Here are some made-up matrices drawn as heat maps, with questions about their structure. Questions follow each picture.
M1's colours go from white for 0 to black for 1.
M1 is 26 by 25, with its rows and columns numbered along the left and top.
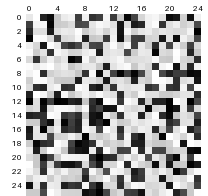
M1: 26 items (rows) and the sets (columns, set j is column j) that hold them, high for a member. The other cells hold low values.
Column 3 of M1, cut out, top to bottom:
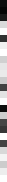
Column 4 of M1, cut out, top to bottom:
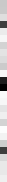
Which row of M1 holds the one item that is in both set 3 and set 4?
12
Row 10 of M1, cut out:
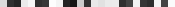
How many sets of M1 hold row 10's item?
12
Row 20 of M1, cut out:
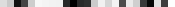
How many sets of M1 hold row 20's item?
10
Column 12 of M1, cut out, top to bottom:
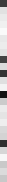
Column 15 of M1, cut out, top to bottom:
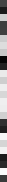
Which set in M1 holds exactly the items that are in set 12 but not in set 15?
17
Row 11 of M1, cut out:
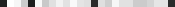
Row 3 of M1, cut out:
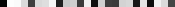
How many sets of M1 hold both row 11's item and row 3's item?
4
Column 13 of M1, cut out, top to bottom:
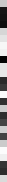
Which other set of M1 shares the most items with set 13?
24
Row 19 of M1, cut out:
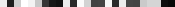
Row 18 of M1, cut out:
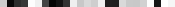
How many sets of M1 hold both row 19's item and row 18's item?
5
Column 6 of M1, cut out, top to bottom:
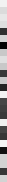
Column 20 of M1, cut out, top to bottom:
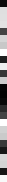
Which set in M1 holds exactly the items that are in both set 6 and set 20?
5
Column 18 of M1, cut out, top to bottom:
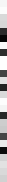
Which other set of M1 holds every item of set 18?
23
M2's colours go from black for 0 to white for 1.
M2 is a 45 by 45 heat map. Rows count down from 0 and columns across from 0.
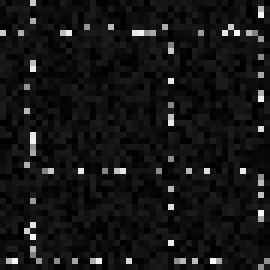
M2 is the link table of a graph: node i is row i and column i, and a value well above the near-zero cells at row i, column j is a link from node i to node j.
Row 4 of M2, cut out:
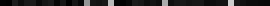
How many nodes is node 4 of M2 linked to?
4
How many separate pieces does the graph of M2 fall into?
4
